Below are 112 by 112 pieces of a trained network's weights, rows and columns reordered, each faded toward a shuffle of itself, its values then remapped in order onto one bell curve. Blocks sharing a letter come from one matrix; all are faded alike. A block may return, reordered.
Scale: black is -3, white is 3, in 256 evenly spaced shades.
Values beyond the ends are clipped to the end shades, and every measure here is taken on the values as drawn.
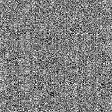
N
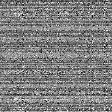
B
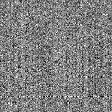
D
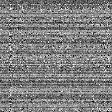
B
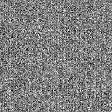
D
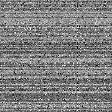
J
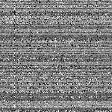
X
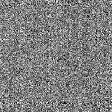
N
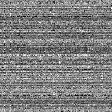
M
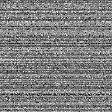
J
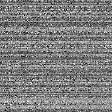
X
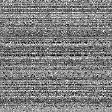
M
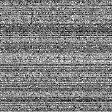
J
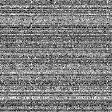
M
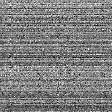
M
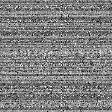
X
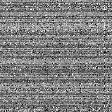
X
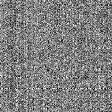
D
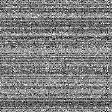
J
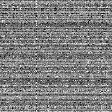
J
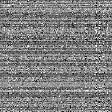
B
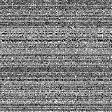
M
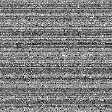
J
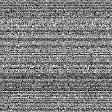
M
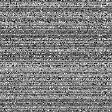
X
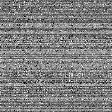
B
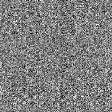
N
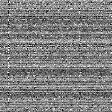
J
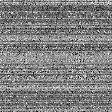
B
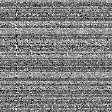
J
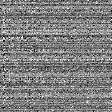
B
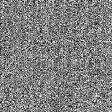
N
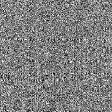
N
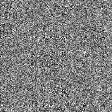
N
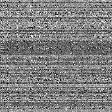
B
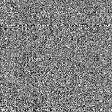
N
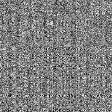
D
